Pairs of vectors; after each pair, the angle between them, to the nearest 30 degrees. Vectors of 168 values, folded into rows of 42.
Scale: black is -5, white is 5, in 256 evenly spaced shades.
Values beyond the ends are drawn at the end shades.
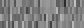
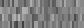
120 degrees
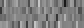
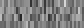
120 degrees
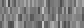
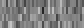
150 degrees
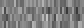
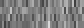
90 degrees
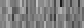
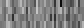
30 degrees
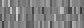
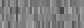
150 degrees
